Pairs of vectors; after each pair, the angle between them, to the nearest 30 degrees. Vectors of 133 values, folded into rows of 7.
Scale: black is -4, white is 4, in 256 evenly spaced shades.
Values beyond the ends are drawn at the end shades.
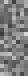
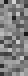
150 degrees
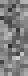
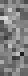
150 degrees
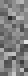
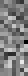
150 degrees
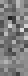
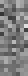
30 degrees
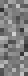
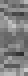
60 degrees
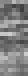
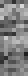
150 degrees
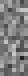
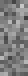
90 degrees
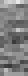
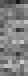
150 degrees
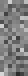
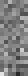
30 degrees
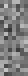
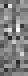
120 degrees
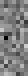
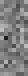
30 degrees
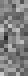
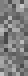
30 degrees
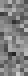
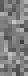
150 degrees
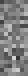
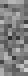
120 degrees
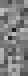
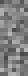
60 degrees
